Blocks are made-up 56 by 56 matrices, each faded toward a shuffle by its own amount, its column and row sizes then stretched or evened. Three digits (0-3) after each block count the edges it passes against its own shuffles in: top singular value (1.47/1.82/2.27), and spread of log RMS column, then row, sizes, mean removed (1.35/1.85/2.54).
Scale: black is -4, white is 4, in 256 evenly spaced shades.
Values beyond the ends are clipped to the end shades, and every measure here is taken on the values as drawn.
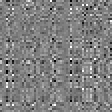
3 3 2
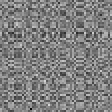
3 1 2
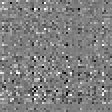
2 2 3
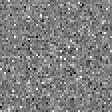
1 0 0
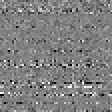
2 0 3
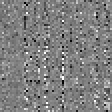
1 3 0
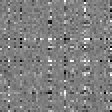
3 3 2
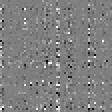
2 3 2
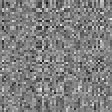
3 2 2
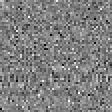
2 0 0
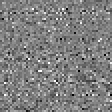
2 0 2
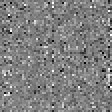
1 2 1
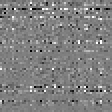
1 1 3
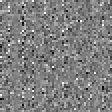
1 2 0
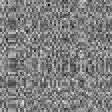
3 0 0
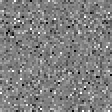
1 0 1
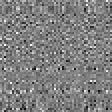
3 2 2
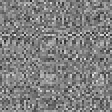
3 0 2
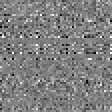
2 1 3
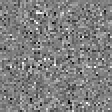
0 1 1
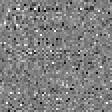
2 0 1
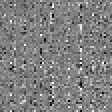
0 3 1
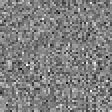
2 0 1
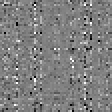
1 3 2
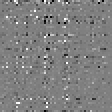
1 2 3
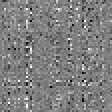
2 3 1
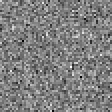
1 0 0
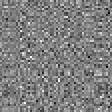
3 2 0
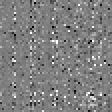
1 3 1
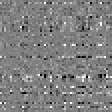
3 2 3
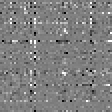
2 2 3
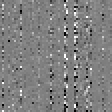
1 3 0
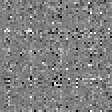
1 2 2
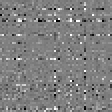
2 2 3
